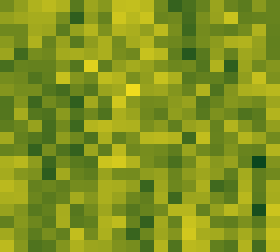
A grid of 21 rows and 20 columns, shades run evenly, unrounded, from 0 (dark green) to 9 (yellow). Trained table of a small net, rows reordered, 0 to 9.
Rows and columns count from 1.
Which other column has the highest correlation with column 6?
12
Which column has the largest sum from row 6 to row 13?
9
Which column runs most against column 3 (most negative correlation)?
20
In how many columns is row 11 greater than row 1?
9
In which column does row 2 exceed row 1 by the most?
17
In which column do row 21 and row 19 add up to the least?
11
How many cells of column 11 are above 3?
18
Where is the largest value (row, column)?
8, 10
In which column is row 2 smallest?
6
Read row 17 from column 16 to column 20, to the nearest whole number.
4 3 7 3 6
